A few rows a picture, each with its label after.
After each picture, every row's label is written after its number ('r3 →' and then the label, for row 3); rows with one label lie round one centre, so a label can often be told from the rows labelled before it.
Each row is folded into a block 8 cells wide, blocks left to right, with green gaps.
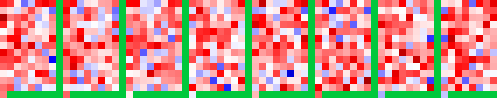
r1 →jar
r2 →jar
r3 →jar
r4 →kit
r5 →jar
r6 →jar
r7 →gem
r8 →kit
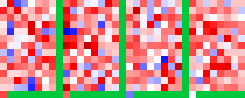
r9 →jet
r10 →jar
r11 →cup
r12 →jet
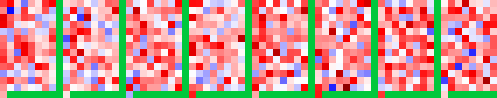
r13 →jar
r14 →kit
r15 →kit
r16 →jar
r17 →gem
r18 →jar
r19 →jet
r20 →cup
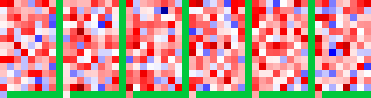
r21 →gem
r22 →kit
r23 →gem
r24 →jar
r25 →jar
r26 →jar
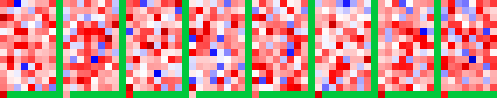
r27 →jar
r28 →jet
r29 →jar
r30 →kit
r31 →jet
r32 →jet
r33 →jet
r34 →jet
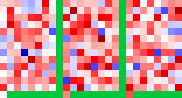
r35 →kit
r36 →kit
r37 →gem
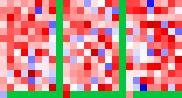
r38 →gem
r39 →jet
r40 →jet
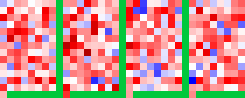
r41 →kit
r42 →gem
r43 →jar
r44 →kit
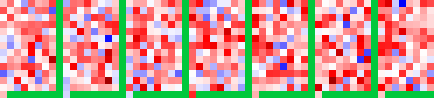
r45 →jet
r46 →cup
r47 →kit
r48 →jar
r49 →gem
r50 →gem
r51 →jar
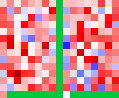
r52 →gem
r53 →kit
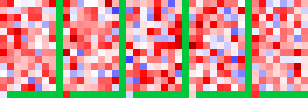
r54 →jar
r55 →jar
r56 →cup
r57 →gem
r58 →jar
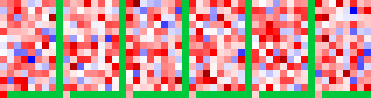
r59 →jet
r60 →cup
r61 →jar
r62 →gem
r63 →kit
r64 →gem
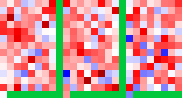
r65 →kit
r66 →gem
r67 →kit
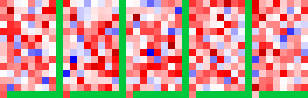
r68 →kit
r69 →jet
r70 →jet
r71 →gem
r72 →gem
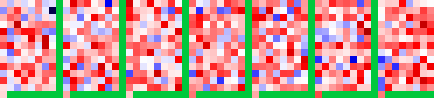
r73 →jet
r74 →cup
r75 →gem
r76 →gem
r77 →gem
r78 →cup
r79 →cup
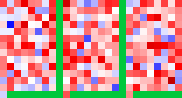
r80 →cup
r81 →jar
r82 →cup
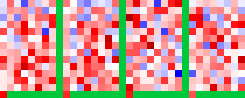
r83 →jet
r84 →jet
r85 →jar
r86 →jet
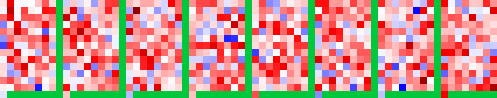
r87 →kit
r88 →kit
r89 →kit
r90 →cup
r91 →jet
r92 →kit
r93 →cup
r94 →gem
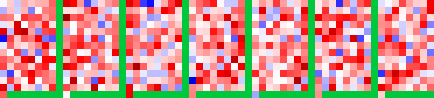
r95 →kit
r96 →jar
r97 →jar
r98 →cup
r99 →cup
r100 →kit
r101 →gem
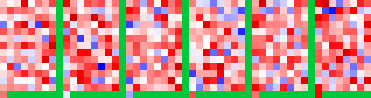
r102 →cup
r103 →gem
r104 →cup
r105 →jet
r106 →jar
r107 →jar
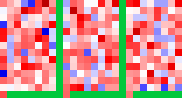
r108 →jet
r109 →kit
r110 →jar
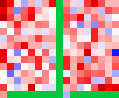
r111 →jar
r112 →gem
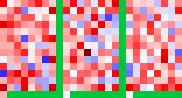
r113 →gem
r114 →gem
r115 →gem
